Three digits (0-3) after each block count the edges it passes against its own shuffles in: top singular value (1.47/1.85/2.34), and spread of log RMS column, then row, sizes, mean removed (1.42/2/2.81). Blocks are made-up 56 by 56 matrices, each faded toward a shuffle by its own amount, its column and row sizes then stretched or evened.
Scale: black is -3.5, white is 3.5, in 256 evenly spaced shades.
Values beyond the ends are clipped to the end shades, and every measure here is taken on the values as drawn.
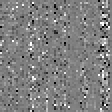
1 3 0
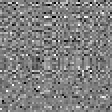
3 1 2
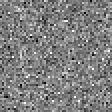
0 0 0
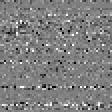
0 0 3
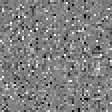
1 1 0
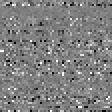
0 0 3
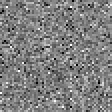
1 0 0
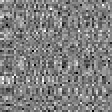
3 1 1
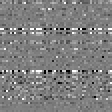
3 0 3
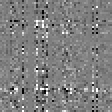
1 3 2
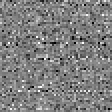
1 0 2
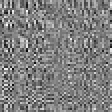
3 3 1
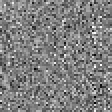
1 2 0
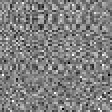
3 0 0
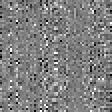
2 3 0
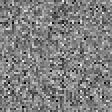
1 1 1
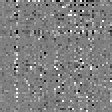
1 2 2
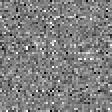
1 0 2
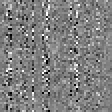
2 3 0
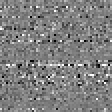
0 0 3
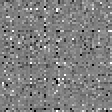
1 2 2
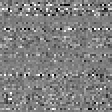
0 0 3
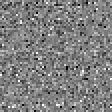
0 0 1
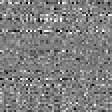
2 0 3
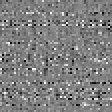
2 0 3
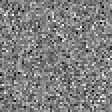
0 0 0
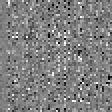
1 3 1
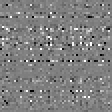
0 1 3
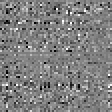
1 2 3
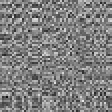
3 0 2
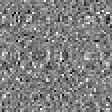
2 0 1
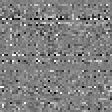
1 1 3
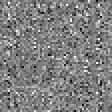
1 2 0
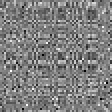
3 1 1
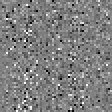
1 2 0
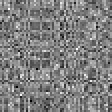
3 1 0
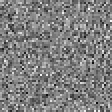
2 0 0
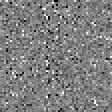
0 1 0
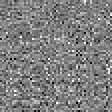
2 1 1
